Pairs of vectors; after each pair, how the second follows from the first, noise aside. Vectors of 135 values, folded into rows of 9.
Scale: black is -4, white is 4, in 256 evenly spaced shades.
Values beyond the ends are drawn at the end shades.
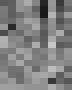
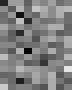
shuffled.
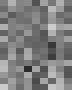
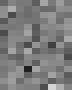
partly zeroed.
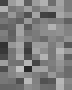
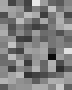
shuffled.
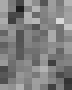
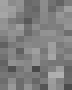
reversed, negated, shrunk.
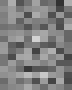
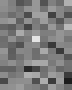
partly zeroed.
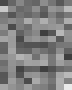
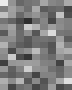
reversed.
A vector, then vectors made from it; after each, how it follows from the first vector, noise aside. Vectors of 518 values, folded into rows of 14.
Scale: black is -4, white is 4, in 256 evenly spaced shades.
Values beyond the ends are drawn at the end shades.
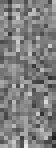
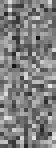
negated.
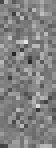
wrapped around, negated, partly zeroed.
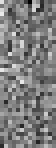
reversed, negated.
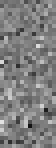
wrapped around, negated, partly zeroed.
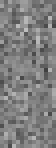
wrapped around, negated, shrunk.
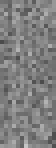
shrunk.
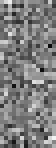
negated.
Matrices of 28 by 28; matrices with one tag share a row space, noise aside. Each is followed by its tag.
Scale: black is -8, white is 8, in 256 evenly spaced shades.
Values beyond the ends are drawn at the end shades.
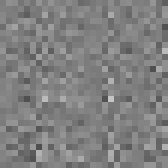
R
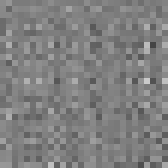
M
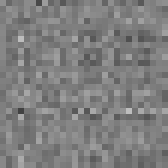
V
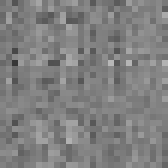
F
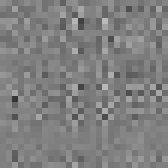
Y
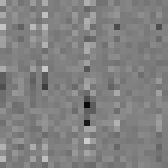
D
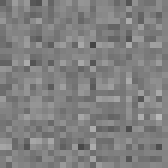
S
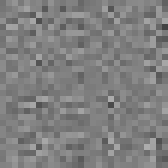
R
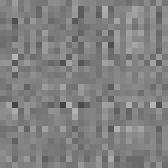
Y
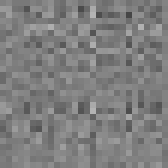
S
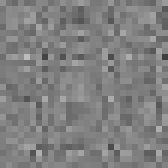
R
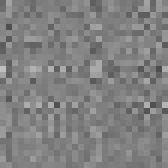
M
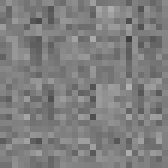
S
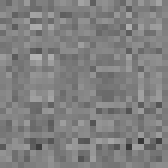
S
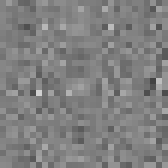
R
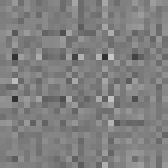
Y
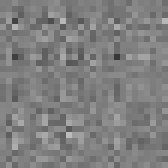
F
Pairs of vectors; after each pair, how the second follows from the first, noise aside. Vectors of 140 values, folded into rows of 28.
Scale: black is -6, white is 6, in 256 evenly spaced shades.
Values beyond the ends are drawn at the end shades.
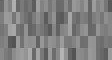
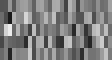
wrapped around, negated, scaled up.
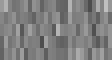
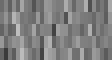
reversed, negated.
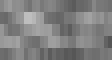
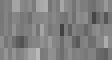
reversed, negated, partly zeroed.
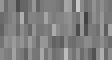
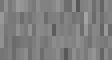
negated, shrunk.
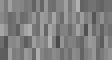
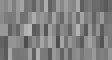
copied.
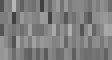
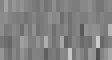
reversed, negated, partly zeroed.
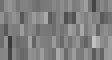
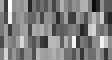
wrapped around, negated, scaled up.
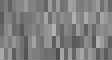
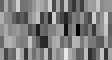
wrapped around, negated, scaled up.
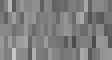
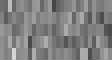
copied.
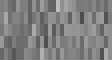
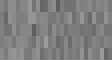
negated, shrunk.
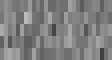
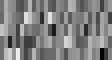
scaled up.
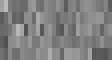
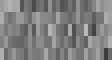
reversed, negated.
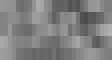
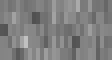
reversed, negated, partly zeroed.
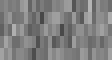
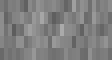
negated, shrunk.
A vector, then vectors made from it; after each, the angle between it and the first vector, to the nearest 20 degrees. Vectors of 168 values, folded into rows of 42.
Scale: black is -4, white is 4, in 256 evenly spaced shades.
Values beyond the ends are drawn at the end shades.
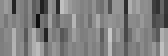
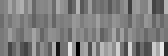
80 degrees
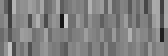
120 degrees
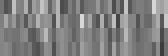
140 degrees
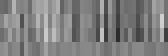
120 degrees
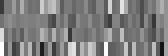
100 degrees
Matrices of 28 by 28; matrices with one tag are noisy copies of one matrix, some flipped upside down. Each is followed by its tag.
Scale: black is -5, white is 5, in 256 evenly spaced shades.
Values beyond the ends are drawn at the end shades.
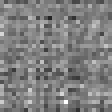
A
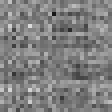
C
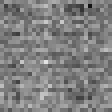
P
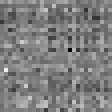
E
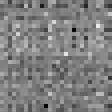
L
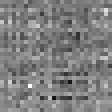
C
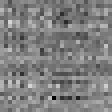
C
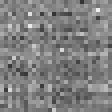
C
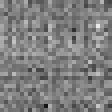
L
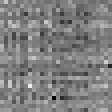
C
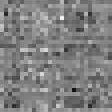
P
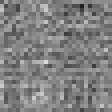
P
